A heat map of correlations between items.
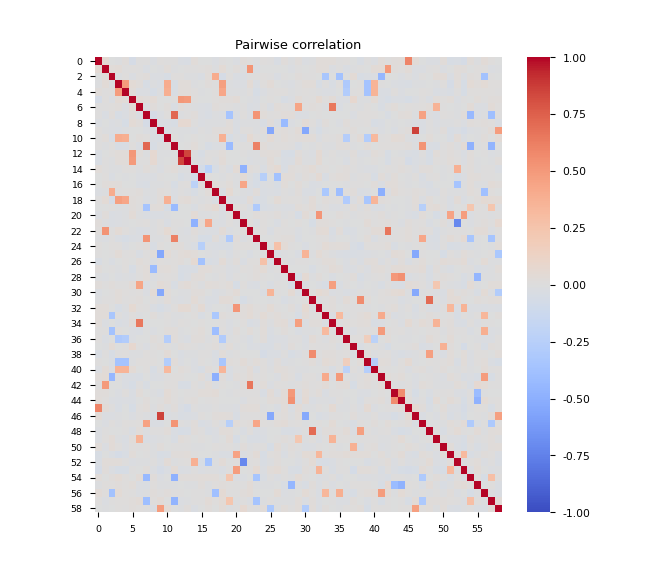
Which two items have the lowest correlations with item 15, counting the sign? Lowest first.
26, 24
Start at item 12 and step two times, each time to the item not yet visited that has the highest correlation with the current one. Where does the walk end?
5
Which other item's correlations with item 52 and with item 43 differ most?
21
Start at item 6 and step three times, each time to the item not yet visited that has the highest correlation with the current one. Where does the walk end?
49
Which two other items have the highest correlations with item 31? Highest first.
48, 38
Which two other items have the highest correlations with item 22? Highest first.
42, 1
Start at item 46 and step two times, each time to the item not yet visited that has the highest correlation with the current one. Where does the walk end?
58
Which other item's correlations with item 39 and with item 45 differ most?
0
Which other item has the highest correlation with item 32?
20
